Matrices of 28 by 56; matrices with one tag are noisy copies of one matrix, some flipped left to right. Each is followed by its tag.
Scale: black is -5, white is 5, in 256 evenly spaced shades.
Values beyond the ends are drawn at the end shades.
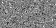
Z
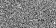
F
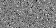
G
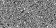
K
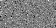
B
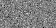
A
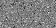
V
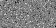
B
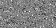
Z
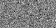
G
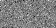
B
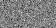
A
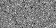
V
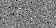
Z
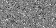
Z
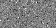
G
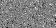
Z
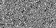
K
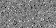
V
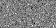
V
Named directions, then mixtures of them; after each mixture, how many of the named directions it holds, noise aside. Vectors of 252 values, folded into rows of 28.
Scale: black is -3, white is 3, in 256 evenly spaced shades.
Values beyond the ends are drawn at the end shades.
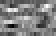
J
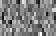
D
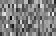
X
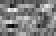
one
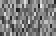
two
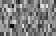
three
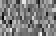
one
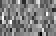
one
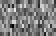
three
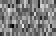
three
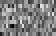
two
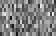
one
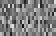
two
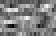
one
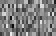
one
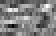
one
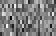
one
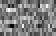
three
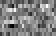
two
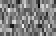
three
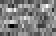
two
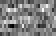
two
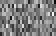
one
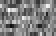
two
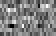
three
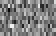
three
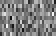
one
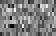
two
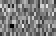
three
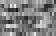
two
